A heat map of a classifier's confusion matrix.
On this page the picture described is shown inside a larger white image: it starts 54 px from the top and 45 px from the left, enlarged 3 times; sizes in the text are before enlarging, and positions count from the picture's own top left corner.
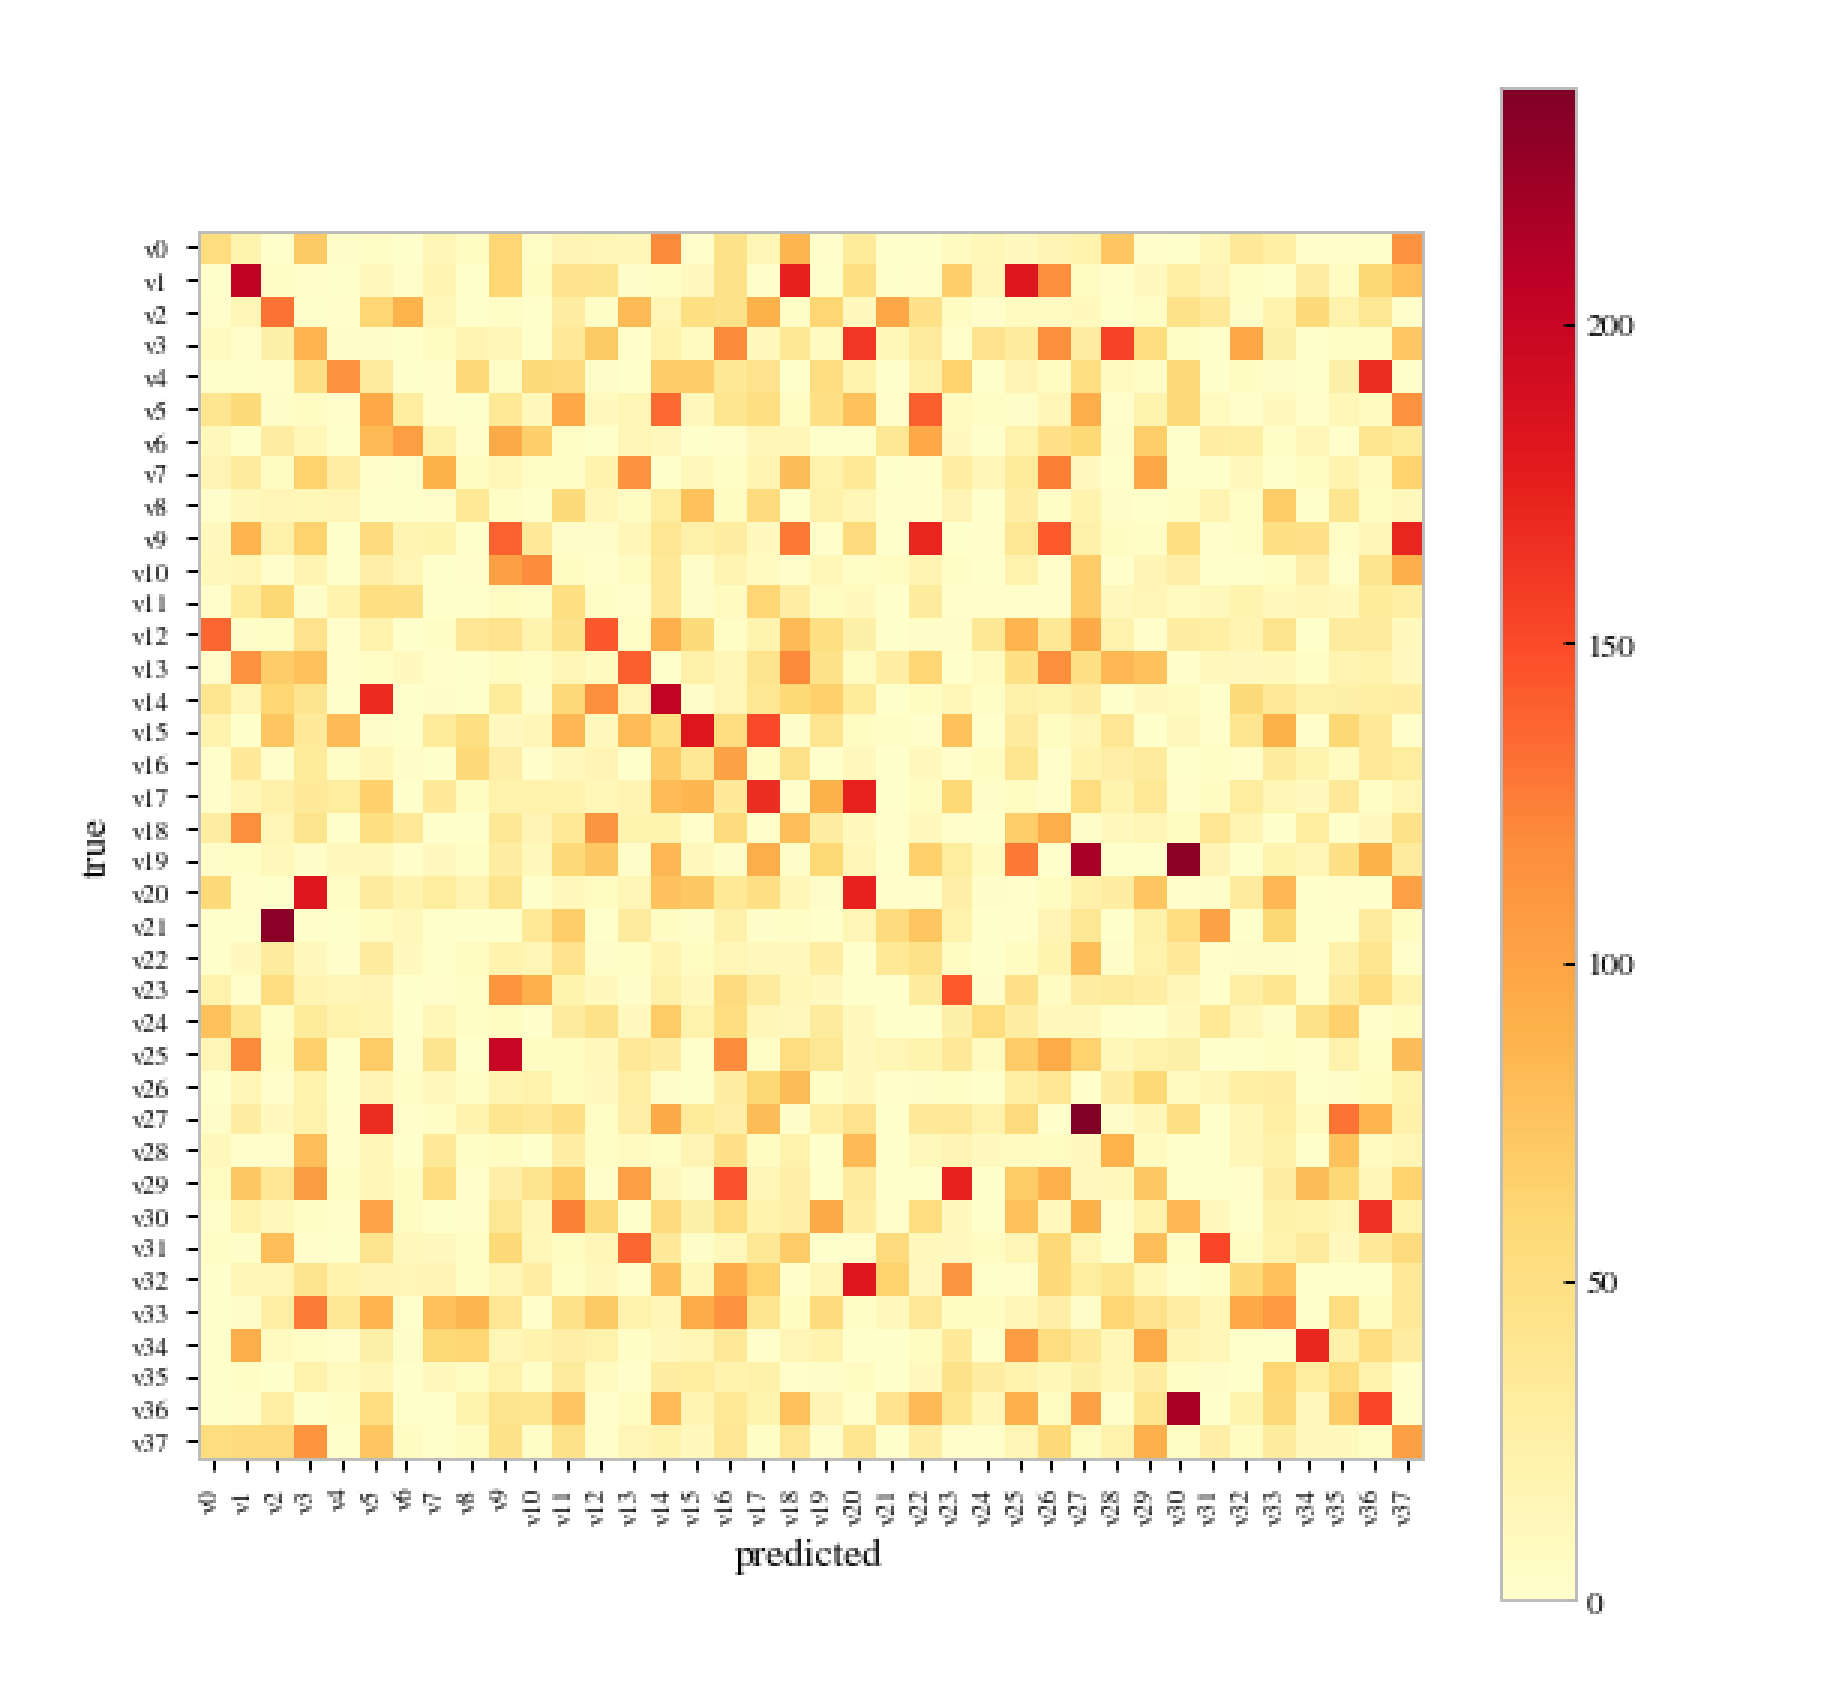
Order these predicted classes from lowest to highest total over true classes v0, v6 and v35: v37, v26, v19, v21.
v19, v21, v26, v37
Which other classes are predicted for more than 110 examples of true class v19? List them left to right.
v25, v27, v30
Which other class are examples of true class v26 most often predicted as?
v18
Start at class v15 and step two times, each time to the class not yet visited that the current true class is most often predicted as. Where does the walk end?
v20
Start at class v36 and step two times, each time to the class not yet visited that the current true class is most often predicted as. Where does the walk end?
v11
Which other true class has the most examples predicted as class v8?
v33
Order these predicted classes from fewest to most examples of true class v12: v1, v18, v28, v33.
v1, v28, v33, v18
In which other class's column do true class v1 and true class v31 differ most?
v25
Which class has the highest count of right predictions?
v27
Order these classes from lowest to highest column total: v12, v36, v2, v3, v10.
v10, v12, v2, v36, v3
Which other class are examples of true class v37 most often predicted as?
v3
